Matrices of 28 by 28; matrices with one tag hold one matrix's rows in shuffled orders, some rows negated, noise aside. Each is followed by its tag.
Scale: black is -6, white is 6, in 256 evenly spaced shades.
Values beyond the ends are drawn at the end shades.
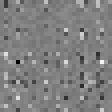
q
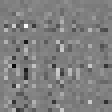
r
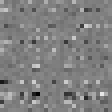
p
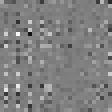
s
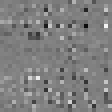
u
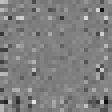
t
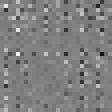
q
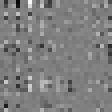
s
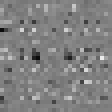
p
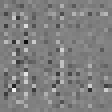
r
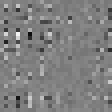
s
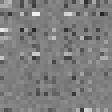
p
